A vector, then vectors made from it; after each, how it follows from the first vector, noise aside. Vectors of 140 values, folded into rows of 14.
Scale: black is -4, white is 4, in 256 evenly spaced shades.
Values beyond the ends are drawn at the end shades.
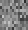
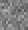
wrapped around, negated, shrunk.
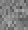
shrunk.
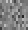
wrapped around, partly zeroed.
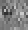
wrapped around, partly zeroed.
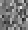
sign-scrambled.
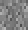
wrapped around, negated, shrunk.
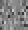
wrapped around, partly zeroed.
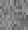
shrunk.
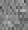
shrunk.
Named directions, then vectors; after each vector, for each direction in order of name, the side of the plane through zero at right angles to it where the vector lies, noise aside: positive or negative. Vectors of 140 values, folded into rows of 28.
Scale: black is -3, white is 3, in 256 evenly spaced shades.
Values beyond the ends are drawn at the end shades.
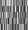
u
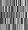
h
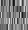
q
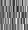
positive, positive, positive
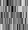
positive, negative, negative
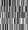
negative, positive, negative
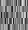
positive, negative, negative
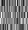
negative, positive, negative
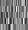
positive, negative, negative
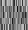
positive, positive, positive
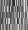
positive, positive, negative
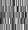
positive, positive, positive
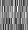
negative, negative, negative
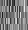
positive, positive, negative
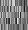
negative, negative, positive
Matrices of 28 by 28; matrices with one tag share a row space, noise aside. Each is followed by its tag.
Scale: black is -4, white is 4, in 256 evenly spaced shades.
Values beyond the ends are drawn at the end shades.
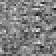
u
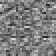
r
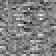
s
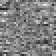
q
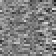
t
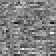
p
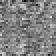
s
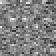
r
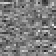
q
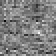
u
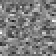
r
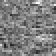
u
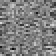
r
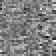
t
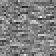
p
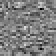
s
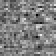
u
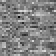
p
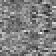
t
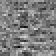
p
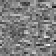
t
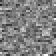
q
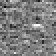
u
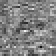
p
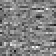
u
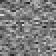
r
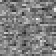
u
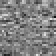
q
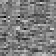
p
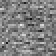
s
